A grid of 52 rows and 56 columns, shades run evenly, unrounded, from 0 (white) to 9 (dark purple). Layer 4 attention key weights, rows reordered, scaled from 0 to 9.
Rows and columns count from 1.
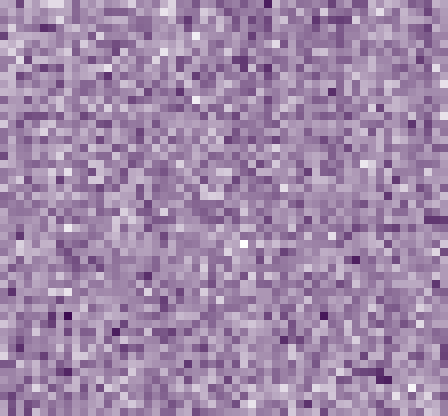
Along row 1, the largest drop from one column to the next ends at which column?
35
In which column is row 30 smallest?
42
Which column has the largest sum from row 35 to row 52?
49
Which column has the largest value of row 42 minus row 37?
9
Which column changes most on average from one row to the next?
16
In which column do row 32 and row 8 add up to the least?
3
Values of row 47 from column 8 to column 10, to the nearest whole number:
7 8 5
